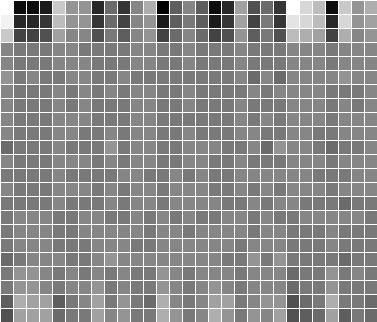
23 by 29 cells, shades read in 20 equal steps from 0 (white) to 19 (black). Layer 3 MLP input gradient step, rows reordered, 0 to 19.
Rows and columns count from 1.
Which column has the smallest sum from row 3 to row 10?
1
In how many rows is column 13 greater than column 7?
10
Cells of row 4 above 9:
16
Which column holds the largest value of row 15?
27
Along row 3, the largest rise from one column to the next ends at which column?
2
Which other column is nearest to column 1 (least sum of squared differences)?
23
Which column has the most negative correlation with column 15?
21
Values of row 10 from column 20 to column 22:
9 10 10
